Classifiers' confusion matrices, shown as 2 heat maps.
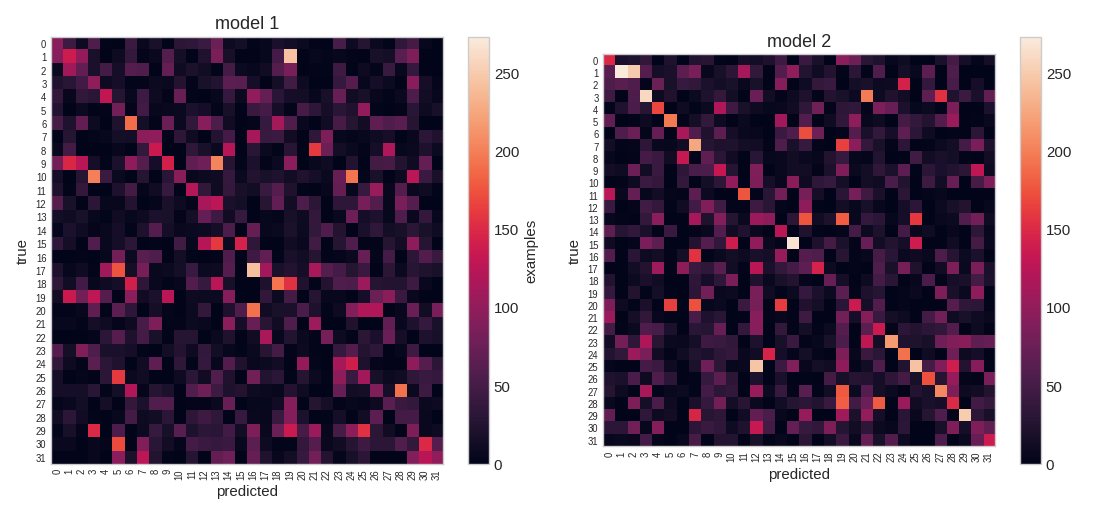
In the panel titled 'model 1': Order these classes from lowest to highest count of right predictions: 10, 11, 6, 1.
10, 11, 1, 6
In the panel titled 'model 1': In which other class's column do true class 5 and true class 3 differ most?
25
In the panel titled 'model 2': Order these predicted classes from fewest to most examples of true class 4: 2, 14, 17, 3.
14, 3, 2, 17
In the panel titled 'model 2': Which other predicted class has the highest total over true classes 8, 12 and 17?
6
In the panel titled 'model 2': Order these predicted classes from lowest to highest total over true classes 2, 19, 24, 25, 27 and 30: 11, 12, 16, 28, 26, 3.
11, 26, 16, 3, 28, 12
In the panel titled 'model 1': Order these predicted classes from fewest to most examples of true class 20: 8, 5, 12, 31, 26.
8, 12, 5, 31, 26
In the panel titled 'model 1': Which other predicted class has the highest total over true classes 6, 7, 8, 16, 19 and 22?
27
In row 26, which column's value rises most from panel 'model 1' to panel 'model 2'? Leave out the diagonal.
31
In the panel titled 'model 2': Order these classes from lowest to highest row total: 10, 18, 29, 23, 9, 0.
18, 0, 10, 9, 29, 23
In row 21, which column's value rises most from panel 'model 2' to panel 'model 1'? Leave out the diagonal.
14
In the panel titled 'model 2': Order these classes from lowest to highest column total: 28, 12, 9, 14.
14, 9, 28, 12
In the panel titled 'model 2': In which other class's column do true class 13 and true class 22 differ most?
16
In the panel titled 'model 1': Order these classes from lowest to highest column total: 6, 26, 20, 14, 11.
20, 11, 26, 6, 14
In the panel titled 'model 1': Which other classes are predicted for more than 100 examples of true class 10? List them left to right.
3, 24, 29
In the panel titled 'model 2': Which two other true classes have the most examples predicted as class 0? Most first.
11, 21
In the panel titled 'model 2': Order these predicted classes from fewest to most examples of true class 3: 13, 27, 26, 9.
13, 9, 26, 27
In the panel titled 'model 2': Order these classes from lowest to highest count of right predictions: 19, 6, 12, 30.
12, 19, 30, 6
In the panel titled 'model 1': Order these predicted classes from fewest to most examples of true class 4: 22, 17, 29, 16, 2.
22, 2, 29, 17, 16
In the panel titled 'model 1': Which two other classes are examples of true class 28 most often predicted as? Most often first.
19, 26
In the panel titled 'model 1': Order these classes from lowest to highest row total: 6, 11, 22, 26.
22, 11, 26, 6
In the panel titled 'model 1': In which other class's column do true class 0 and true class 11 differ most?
26
